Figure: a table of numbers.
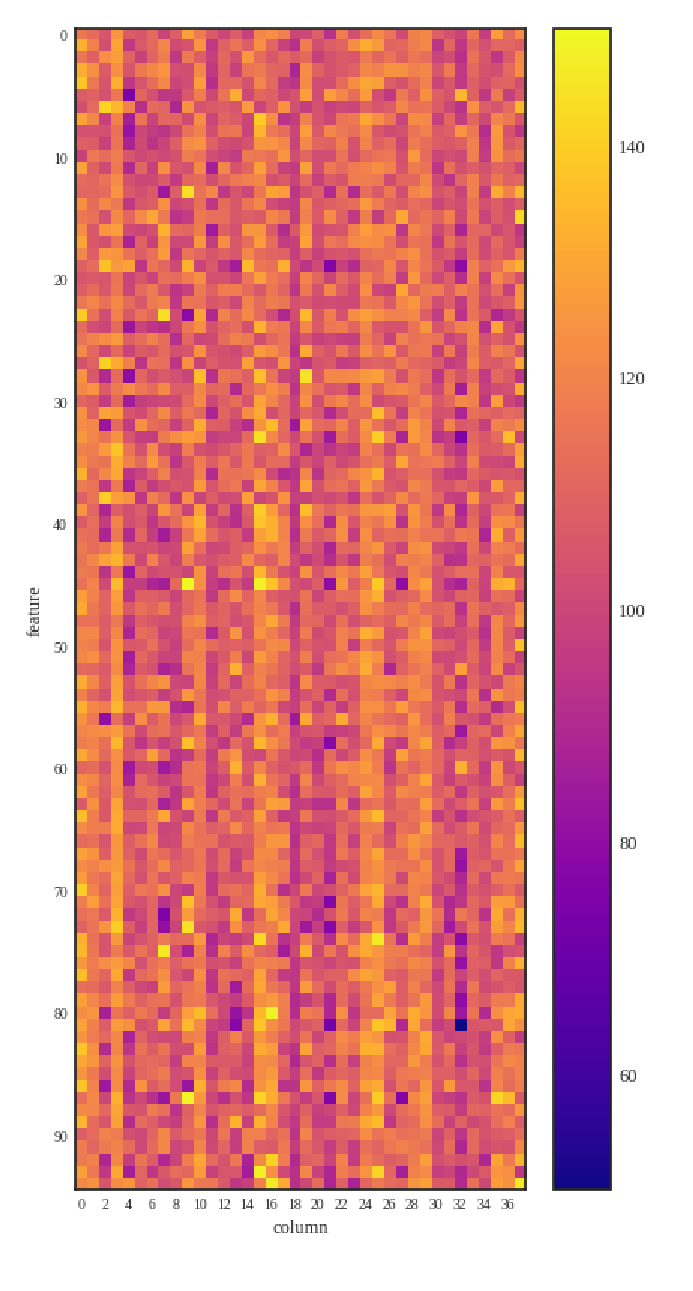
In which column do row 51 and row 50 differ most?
37
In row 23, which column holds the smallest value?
9
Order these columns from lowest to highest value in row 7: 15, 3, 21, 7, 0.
21, 7, 3, 0, 15
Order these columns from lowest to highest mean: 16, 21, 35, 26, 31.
21, 31, 26, 35, 16
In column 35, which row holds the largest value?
87
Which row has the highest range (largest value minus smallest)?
81
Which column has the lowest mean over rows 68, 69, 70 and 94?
32
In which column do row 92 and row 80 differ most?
13
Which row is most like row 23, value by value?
75
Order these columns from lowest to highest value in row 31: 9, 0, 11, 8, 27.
11, 27, 8, 9, 0
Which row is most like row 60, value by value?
52
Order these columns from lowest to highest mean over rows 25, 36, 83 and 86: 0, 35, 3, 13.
35, 13, 3, 0
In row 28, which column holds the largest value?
19
